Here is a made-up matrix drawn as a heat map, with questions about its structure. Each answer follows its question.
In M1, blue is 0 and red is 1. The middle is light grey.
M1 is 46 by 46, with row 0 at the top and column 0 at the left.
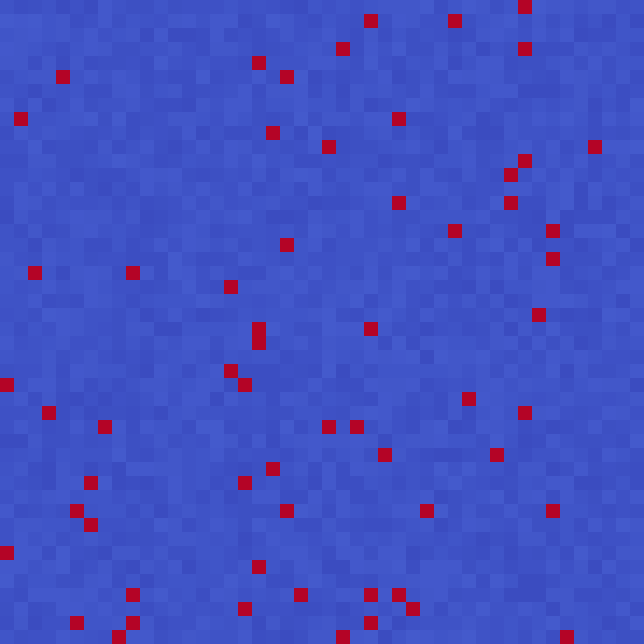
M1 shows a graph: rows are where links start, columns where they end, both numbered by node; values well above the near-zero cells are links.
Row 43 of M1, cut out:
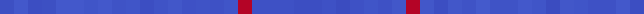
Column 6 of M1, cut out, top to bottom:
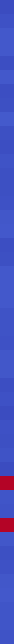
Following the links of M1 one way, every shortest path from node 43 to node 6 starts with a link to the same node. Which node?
node 29
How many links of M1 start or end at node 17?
4
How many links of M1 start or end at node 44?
3
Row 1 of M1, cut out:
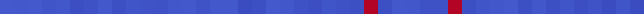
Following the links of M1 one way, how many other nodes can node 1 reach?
11
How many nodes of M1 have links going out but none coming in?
9
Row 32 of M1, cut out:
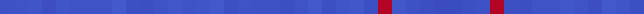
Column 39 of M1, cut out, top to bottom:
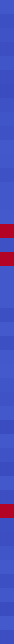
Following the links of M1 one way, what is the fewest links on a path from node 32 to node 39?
5
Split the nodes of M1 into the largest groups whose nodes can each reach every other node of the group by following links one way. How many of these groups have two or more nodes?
2
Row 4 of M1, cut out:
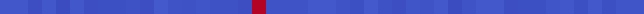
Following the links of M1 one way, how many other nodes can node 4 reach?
5
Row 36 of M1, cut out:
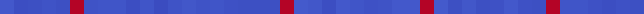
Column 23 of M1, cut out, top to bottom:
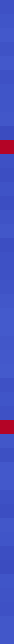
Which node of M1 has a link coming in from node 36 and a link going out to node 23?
node 30
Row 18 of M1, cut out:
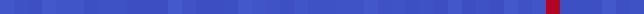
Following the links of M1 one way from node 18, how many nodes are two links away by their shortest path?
1
